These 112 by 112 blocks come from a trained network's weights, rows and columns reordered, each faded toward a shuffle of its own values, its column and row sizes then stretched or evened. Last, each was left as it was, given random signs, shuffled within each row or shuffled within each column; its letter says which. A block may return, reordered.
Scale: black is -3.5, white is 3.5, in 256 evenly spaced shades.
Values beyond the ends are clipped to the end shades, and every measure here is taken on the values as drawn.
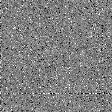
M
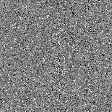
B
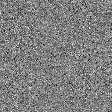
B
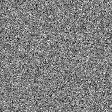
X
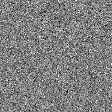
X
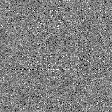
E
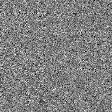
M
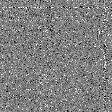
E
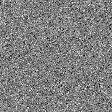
X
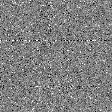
M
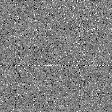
E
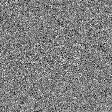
X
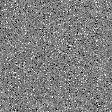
B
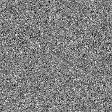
M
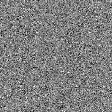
E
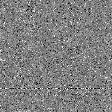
E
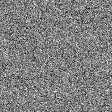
B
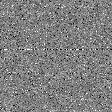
X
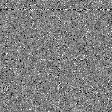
E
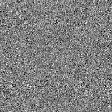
E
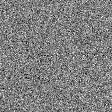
X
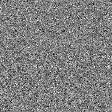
M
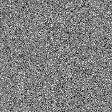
B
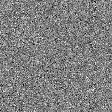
B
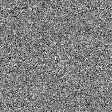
M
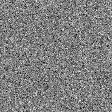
B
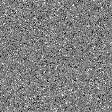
B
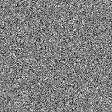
E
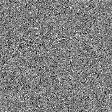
M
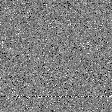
X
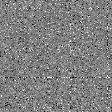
E
